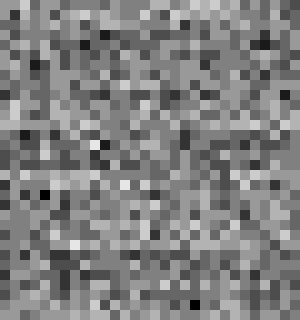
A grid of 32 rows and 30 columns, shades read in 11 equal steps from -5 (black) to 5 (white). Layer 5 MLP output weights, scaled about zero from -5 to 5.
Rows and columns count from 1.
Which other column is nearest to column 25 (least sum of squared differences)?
30
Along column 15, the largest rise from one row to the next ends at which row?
11
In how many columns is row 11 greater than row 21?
12
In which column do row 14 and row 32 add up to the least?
3
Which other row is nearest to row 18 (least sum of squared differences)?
13
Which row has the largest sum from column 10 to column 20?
23
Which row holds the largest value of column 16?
21
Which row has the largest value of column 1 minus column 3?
14
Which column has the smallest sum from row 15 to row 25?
1
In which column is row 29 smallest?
7
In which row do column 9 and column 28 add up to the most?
2
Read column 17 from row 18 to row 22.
-1 1 -1 0 -1
